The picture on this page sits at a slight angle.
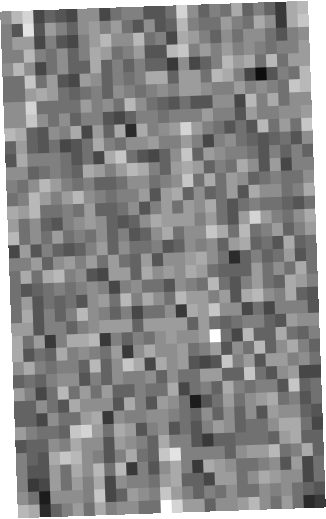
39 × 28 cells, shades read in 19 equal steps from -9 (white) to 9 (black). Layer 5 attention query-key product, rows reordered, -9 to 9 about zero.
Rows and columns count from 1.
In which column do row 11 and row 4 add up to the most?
7
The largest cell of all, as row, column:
6, 24
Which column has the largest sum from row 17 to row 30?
21
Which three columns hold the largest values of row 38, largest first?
3, 9, 28
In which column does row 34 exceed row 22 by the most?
19
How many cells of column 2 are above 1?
9
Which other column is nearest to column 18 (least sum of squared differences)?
13
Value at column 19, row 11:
4
